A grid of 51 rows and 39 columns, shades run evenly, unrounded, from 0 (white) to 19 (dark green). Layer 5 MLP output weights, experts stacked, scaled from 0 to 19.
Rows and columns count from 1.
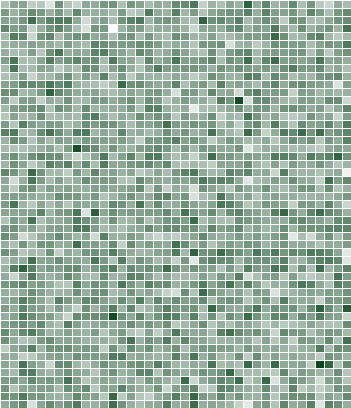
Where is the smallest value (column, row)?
13, 4
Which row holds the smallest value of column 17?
50
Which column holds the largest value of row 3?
23
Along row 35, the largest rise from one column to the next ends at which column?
38
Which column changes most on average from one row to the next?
28
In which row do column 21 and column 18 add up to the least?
30
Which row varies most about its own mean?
46
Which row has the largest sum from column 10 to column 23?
40
